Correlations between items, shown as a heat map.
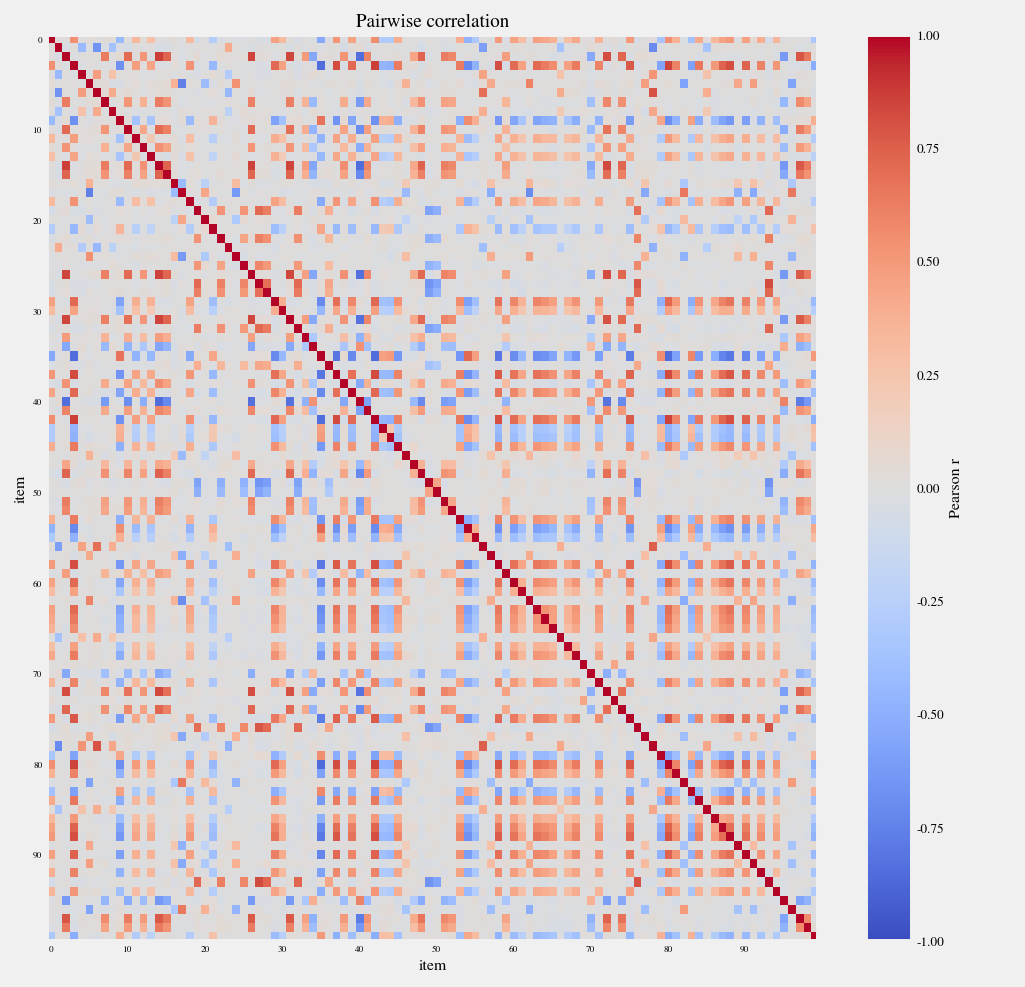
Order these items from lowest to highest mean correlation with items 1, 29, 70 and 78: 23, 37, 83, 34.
83, 23, 34, 37
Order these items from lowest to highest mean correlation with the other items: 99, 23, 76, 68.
99, 23, 76, 68
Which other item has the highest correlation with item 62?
5
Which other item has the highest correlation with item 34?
40
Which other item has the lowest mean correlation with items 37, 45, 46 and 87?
35
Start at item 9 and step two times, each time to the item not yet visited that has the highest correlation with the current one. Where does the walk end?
54
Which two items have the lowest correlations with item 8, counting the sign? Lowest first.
1, 23
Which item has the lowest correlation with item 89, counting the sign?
17
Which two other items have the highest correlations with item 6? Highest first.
78, 56
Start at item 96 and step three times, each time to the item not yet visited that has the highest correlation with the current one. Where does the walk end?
20
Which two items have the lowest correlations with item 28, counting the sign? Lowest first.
49, 50
